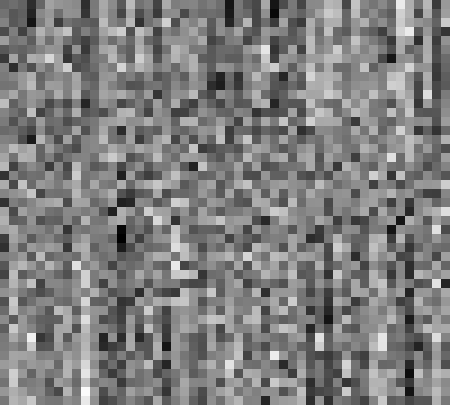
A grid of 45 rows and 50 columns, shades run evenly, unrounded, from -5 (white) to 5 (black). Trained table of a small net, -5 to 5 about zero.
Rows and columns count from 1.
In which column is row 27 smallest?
20
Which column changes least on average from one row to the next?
11
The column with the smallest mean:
42
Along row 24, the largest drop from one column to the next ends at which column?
14
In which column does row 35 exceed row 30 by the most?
9
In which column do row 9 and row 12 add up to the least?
35
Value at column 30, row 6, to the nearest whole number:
-4
